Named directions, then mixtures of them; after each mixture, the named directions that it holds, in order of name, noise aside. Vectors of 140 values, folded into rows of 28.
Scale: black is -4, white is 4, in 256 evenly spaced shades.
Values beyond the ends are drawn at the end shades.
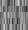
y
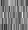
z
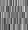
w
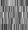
z.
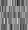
w, y, z.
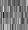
w, y, z.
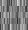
w, y.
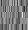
w, y, z.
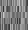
w, y, z.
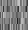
w, y, z.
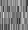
w, y, z.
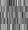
w, y, z.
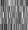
z.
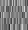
w.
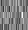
y, z.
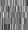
w, z.
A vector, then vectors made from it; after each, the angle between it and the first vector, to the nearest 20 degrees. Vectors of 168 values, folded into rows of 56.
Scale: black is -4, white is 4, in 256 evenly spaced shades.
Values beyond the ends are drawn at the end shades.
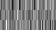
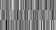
160 degrees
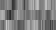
60 degrees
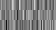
160 degrees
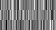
140 degrees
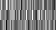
120 degrees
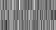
140 degrees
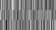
160 degrees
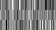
160 degrees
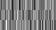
20 degrees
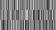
80 degrees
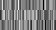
60 degrees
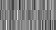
20 degrees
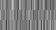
160 degrees
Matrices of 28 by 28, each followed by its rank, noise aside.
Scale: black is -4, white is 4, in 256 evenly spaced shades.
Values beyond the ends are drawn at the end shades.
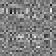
four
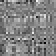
four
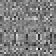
three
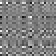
two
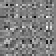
three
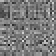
four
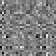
four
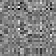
three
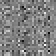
four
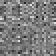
four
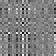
one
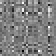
two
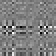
one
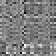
three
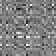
three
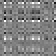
one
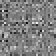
four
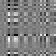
one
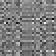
three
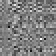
three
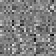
four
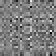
three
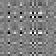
one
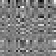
two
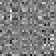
four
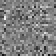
four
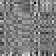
three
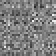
four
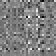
three
